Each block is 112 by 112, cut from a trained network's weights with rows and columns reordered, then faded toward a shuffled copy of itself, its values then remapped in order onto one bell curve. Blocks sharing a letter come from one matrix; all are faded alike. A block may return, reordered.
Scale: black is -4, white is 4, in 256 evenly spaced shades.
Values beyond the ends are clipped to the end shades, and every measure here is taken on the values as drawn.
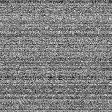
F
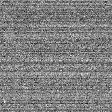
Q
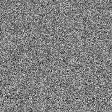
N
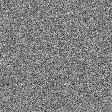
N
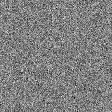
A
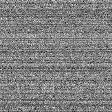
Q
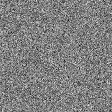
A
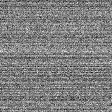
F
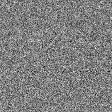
N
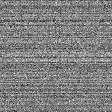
F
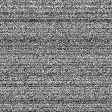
F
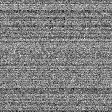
F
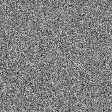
N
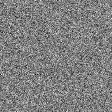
N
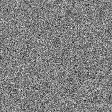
A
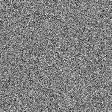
A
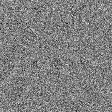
N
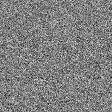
N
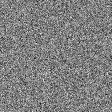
A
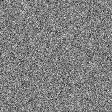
A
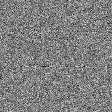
N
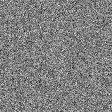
A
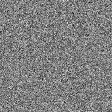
A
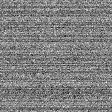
F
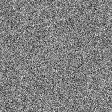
A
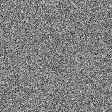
A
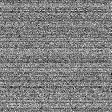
Q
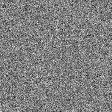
N
